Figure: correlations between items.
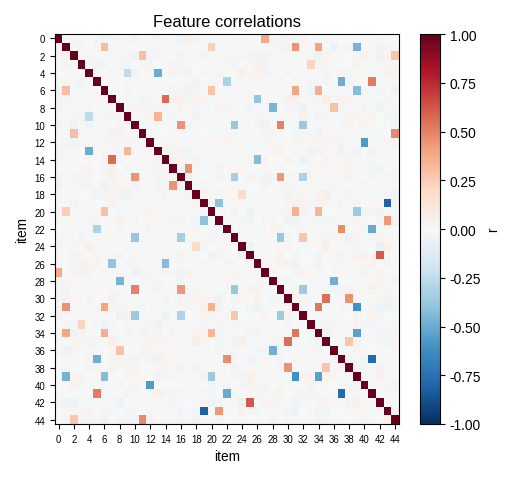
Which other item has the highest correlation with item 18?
24
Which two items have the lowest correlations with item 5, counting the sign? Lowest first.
37, 22
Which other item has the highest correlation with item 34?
31
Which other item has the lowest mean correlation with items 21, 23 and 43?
19
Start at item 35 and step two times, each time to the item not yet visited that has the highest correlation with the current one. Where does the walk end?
38
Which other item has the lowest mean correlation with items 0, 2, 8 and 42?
28
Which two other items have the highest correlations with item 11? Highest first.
44, 2
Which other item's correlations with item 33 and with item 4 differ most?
13
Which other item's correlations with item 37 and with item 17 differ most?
41
